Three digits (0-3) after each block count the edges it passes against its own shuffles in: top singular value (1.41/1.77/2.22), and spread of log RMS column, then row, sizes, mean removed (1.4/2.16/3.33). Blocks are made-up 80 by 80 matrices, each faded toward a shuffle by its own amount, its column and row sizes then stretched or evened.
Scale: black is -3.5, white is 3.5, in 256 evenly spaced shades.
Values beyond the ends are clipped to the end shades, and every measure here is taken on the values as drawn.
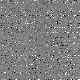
1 1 2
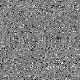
2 0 2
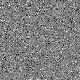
1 0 0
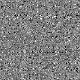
0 1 2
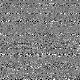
0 0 3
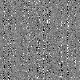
0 2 0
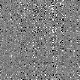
2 2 2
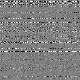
3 0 3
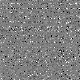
1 1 2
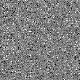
2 1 0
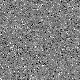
1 0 0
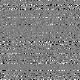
1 1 3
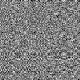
3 0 1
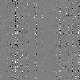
2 3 1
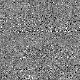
0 1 2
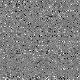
1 1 2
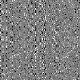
3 2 0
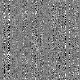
1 3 0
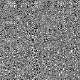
2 2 1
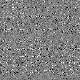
0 0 2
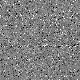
0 0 1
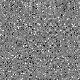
2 0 1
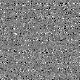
0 1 2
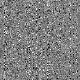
1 2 0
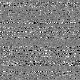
0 0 3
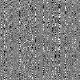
2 3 0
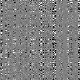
3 3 2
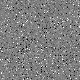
0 1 0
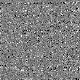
0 1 2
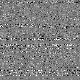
0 0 3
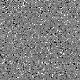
2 0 1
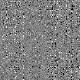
1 2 1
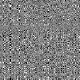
3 2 2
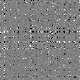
3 2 2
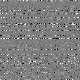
2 0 3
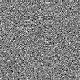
2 0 0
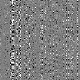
3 3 0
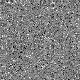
1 0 0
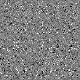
1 1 1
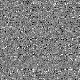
2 0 2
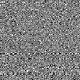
3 0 2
